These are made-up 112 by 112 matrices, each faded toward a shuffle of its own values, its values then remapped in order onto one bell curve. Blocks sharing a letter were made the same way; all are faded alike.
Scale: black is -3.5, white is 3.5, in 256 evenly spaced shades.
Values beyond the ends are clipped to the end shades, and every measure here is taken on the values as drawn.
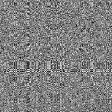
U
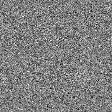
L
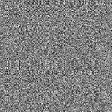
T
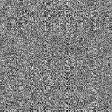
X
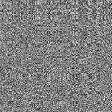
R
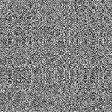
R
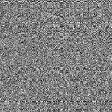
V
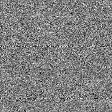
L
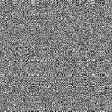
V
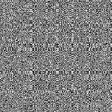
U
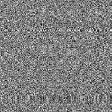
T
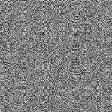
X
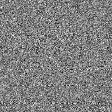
L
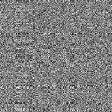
T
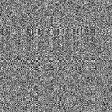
T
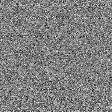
L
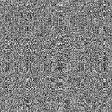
X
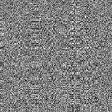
T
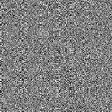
X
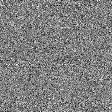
L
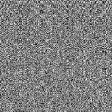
R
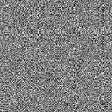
X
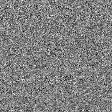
L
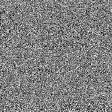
L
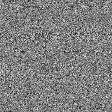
L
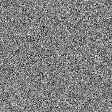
L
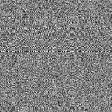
V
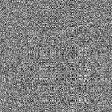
R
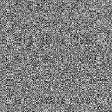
X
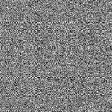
V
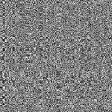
X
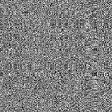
X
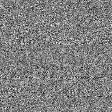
L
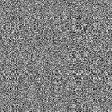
T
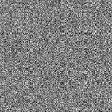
R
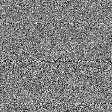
L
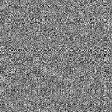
V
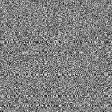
V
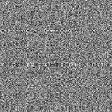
T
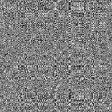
U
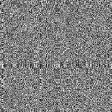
X
